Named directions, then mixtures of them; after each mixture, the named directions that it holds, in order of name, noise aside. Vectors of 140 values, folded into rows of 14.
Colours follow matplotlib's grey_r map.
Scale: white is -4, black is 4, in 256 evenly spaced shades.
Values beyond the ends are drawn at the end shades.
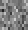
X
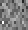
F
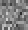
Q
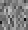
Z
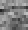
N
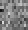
F, N, Z.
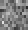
F, N, Q.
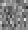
Q, Z.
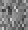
Q, X, Z.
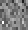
F.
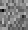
F, N, X.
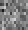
F, Q, X.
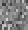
F, Q.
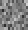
F, Q, X.
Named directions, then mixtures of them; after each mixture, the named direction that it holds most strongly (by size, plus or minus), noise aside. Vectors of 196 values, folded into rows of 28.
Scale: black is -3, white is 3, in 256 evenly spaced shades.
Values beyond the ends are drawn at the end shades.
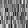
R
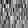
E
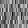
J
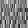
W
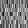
W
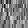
E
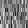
R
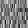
W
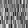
R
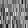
R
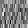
W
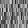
J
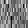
E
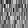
E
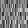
W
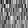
E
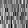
R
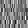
W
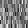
R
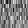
E
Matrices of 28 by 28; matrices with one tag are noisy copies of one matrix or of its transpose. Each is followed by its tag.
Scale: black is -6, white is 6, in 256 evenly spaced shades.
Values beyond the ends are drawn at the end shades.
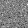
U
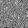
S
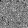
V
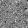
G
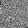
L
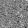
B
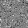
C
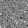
B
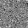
C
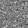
U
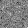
V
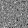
U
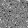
C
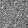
U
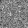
V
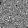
L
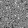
S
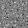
U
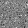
U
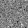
B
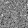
U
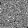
L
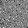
L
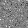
C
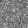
V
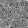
C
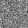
C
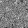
S
